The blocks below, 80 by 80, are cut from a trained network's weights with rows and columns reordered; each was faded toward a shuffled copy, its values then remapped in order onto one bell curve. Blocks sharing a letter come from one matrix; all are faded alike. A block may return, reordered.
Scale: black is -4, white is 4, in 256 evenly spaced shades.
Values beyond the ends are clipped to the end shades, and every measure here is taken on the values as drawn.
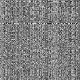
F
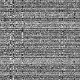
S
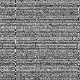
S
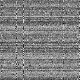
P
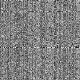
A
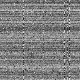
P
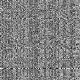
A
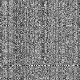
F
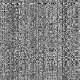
F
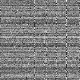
P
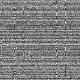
P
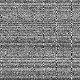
P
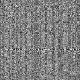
A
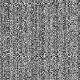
A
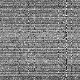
P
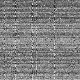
S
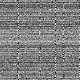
P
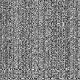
A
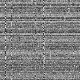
P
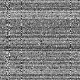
P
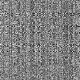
A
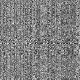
A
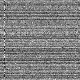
S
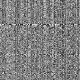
F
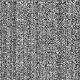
A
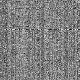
A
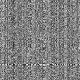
F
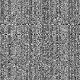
A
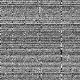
P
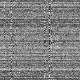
P
